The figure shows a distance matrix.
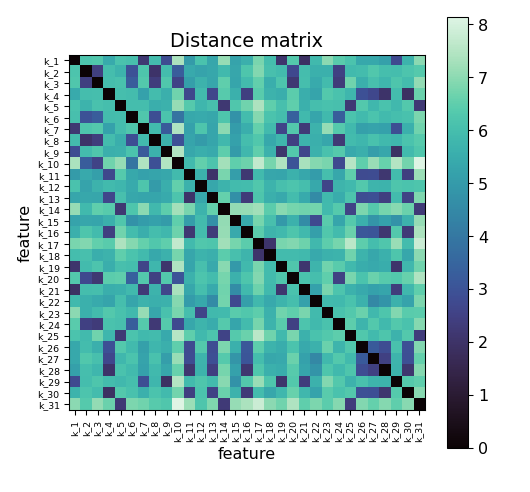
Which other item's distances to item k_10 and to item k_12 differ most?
k_23
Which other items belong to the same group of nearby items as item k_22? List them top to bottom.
k_15
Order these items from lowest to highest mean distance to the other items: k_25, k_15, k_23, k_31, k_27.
k_27, k_15, k_25, k_23, k_31
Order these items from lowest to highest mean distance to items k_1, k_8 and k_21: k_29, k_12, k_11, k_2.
k_29, k_2, k_11, k_12
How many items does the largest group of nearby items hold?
8
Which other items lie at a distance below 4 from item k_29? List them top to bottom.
k_1, k_7, k_9, k_19, k_21
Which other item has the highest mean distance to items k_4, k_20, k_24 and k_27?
k_31
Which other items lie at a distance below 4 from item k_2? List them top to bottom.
k_3, k_6, k_8, k_10, k_20, k_24
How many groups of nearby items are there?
7
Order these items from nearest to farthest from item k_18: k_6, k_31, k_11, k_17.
k_17, k_11, k_6, k_31
